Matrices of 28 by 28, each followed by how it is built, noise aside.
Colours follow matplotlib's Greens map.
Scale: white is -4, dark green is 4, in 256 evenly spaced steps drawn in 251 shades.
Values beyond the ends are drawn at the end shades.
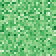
low rank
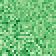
lower triangular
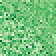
lower triangular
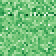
uneven rows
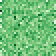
uneven columns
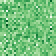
uneven columns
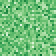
repeating rows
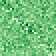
banded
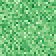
Toeplitz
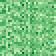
repeating rows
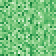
repeating rows
